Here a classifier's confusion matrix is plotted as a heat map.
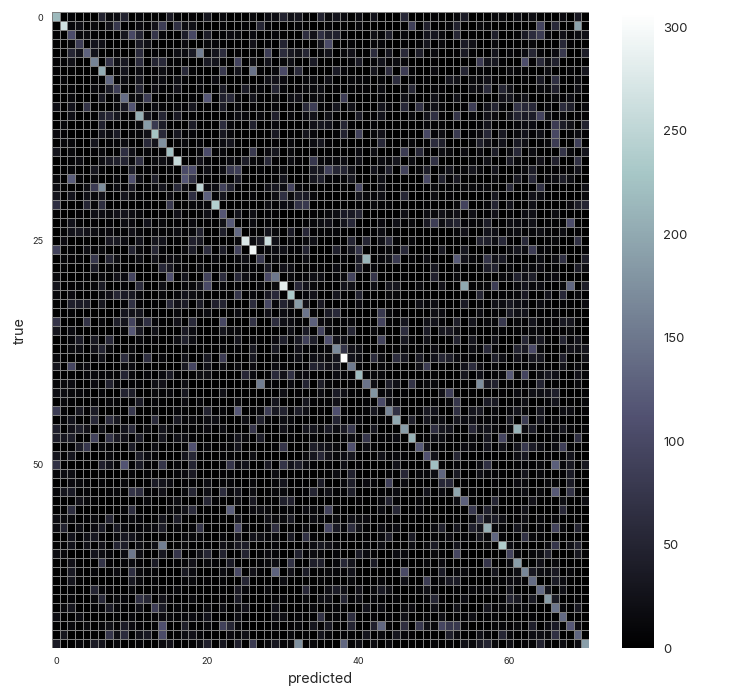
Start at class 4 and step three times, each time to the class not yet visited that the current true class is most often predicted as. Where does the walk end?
26
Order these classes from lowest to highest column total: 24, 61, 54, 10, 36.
54, 36, 61, 24, 10
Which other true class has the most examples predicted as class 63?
37
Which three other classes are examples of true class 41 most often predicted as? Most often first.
56, 27, 47
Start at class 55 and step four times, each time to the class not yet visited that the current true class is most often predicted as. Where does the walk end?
53
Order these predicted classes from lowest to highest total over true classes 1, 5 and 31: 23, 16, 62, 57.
23, 57, 16, 62
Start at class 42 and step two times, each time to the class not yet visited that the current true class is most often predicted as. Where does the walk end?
44
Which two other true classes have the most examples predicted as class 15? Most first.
29, 21
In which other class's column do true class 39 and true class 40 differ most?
60
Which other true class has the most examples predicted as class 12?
9
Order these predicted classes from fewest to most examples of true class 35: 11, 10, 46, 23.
23, 11, 46, 10
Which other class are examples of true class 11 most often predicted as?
64
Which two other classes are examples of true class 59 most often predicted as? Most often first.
14, 66
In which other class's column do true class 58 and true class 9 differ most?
20
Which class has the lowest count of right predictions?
28
